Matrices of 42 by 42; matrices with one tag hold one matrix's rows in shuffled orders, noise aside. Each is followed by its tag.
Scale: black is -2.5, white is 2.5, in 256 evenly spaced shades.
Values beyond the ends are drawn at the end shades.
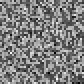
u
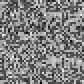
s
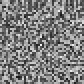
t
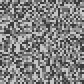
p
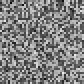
t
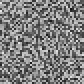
p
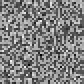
p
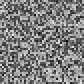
s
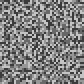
p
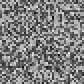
t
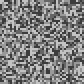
u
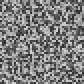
u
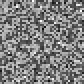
u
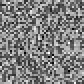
t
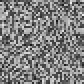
p
